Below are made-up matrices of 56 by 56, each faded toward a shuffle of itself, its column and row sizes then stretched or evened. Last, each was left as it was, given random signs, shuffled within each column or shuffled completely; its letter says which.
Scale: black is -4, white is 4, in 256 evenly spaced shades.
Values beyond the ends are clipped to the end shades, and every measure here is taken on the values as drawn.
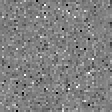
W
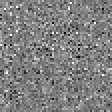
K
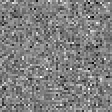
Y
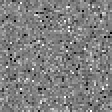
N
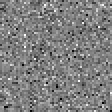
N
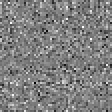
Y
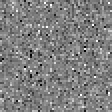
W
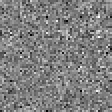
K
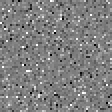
N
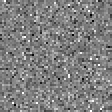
N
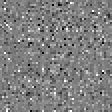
Y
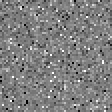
N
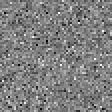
N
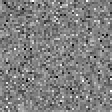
W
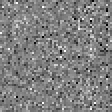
W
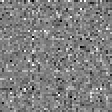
Y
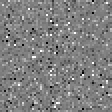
W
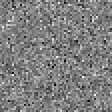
W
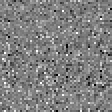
K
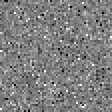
N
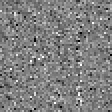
W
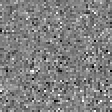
K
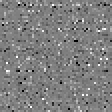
K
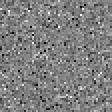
N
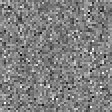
W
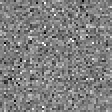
Y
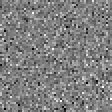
W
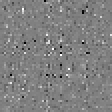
Y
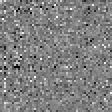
Y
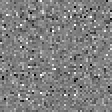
Y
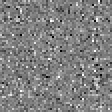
K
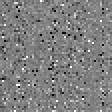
W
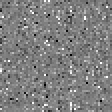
W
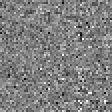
K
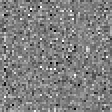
K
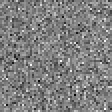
N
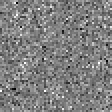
W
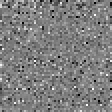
K
